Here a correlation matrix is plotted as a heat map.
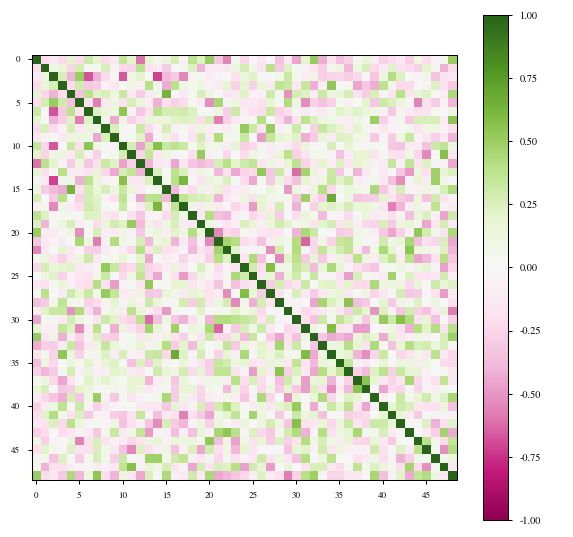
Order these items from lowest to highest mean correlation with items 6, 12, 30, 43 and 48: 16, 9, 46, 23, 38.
16, 46, 38, 9, 23
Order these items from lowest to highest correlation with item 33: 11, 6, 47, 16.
16, 6, 11, 47
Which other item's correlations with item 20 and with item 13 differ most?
26
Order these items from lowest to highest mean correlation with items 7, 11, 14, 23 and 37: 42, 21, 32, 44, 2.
2, 42, 44, 21, 32
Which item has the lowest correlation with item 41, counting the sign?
17
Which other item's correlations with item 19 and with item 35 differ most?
11
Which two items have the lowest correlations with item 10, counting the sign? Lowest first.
2, 12
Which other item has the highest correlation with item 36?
28
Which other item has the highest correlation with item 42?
30
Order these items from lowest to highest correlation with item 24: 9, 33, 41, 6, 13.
13, 6, 41, 33, 9
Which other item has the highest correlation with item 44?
20
